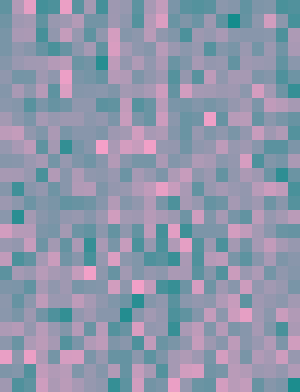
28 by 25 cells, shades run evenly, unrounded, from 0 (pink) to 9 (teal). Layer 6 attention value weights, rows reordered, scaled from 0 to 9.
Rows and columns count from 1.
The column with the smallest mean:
13
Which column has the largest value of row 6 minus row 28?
15
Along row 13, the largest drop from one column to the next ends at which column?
5
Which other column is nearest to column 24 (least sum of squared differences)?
23
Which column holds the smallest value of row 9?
18
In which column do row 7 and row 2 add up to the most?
25
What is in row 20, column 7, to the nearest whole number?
2
